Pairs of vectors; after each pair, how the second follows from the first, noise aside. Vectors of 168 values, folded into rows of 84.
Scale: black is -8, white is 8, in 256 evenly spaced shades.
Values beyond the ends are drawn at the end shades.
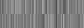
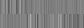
wrapped around, negated, partly zeroed.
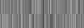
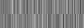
shuffled.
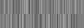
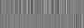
wrapped around, negated, partly zeroed.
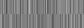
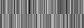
negated, scaled up.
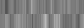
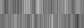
reversed.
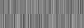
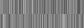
shuffled.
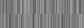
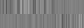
partly zeroed.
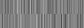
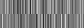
negated, scaled up.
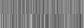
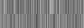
shuffled.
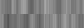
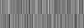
shuffled.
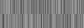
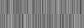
reversed.
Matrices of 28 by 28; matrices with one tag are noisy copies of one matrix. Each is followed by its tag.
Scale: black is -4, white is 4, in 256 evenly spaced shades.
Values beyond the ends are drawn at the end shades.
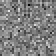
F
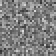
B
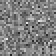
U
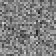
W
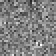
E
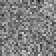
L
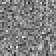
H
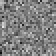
B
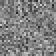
E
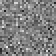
B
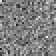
H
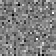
H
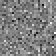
L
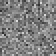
L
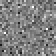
B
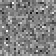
H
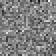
L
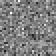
H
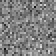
E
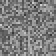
E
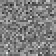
H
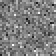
U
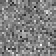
E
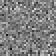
U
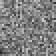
B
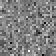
F
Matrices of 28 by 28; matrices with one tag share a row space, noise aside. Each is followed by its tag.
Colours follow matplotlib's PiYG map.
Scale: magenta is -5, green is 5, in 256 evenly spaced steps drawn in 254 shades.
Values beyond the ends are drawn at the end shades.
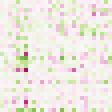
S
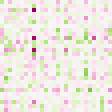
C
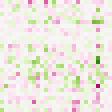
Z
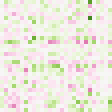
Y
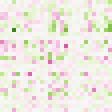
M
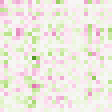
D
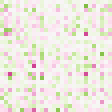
C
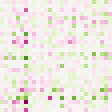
S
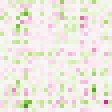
S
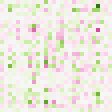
Z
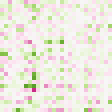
D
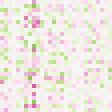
D
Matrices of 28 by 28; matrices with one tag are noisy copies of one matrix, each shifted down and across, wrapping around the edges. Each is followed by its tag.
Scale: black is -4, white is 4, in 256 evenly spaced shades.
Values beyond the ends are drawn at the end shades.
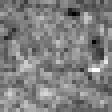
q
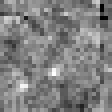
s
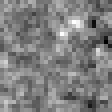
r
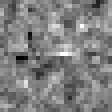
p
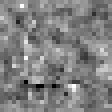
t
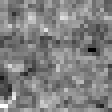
q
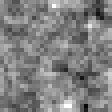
r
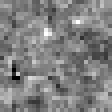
s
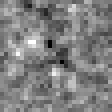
r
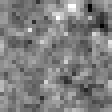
r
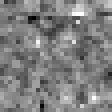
p
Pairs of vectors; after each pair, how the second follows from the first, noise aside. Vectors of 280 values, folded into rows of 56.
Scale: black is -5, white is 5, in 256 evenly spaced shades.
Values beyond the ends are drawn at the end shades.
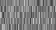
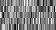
scaled up.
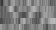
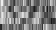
negated, scaled up.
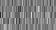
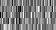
scaled up.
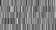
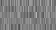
wrapped around, shrunk.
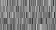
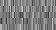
wrapped around.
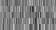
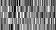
wrapped around, scaled up.
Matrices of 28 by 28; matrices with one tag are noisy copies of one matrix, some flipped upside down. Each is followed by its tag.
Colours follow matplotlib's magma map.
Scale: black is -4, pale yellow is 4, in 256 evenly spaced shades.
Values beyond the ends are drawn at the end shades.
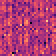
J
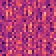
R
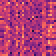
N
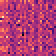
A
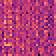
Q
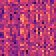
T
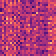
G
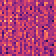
Q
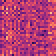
G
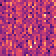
R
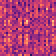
J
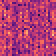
J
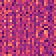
Q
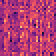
T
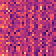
A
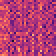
A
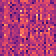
T
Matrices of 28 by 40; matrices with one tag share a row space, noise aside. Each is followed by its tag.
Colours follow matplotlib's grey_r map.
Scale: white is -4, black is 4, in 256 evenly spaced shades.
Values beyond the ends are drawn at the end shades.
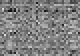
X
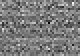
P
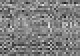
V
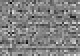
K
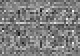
P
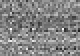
K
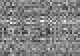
V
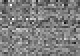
K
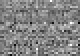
X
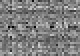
K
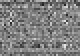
V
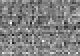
K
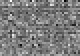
K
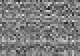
P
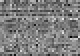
X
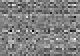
K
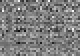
P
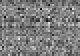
P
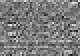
X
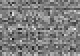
K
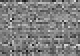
K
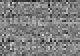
V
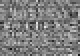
X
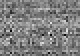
V
